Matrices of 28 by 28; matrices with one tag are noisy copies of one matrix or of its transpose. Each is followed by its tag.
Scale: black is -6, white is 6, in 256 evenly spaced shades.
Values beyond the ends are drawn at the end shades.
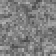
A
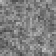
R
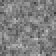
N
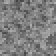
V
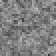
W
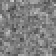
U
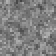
V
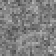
W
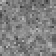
R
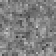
W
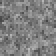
V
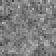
V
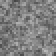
R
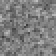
U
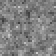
W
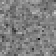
U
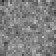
N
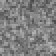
R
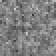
W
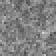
V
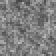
V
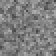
U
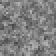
V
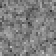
W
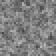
V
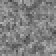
A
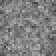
N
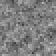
A
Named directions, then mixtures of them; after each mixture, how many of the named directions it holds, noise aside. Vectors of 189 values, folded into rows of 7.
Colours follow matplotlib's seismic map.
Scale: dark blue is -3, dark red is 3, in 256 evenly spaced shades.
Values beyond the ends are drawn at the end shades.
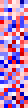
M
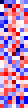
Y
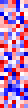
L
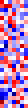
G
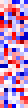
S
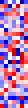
two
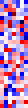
two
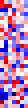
one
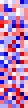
one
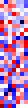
four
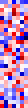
three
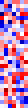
two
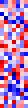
one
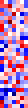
two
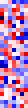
four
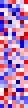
two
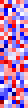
one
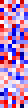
three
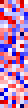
four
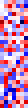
four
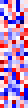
one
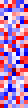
three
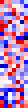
three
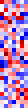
three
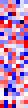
two
